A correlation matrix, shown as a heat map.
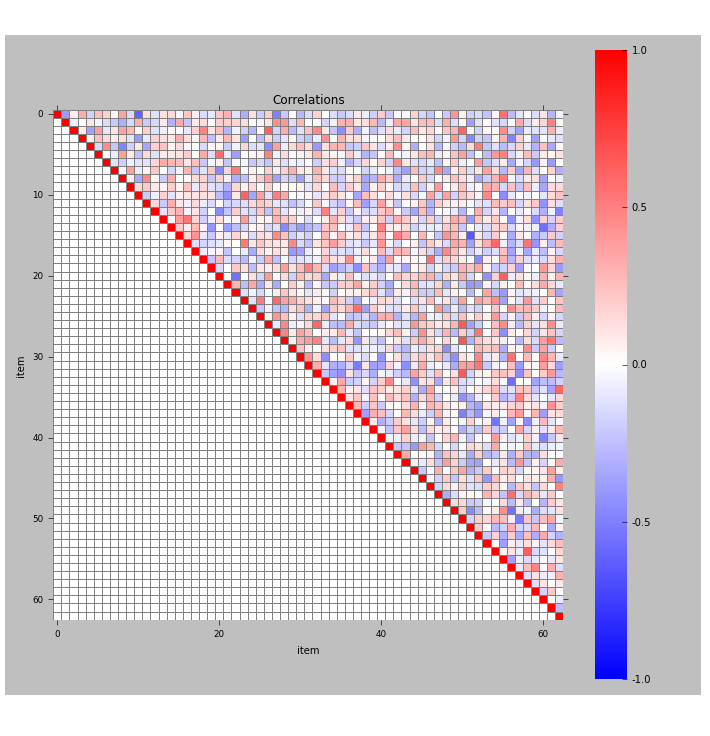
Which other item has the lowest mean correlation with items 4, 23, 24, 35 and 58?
2
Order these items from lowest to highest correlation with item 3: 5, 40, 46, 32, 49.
32, 40, 46, 5, 49
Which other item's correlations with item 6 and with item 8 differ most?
4
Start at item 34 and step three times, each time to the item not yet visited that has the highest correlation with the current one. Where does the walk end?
18
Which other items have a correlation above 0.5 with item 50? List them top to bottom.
2, 26, 28, 32
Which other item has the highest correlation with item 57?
35
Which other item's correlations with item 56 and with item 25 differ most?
33
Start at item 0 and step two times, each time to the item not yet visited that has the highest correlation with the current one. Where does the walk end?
20
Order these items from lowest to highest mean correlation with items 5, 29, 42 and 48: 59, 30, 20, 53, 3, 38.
59, 53, 38, 30, 3, 20
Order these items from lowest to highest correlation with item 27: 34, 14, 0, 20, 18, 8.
0, 8, 18, 14, 20, 34
